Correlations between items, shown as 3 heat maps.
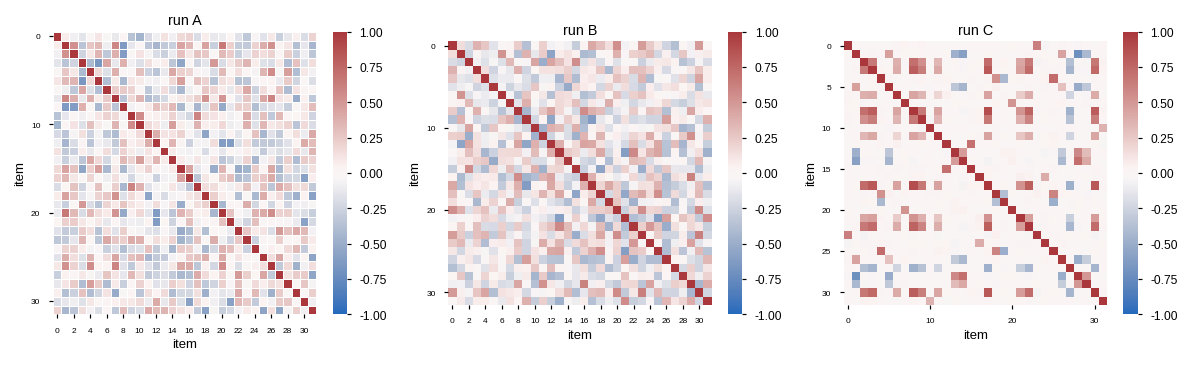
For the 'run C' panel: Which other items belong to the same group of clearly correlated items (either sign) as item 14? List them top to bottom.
1, 5, 13, 26, 28, 29
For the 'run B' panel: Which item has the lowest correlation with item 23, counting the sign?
15
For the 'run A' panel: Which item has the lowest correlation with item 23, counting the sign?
15
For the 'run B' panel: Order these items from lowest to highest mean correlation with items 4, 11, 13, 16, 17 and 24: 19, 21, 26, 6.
26, 21, 6, 19
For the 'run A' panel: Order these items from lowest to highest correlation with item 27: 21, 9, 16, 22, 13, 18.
16, 13, 21, 18, 9, 22
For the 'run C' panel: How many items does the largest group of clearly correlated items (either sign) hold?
11
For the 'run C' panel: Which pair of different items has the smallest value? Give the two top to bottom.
1, 28
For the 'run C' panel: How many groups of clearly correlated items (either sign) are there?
8
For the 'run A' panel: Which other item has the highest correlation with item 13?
31
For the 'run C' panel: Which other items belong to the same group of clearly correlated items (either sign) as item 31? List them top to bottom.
10
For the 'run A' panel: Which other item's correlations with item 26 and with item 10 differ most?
9
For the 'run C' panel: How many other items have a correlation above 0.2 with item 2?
9
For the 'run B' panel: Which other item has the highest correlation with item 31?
21
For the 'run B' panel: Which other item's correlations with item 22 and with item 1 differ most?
12
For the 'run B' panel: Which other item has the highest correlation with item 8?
16
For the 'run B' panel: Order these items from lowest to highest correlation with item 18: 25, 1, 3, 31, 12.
31, 1, 12, 3, 25
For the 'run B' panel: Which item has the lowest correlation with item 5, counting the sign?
14
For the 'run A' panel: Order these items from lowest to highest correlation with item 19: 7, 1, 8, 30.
1, 30, 7, 8
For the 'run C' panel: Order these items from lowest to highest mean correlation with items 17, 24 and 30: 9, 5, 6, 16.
5, 16, 6, 9
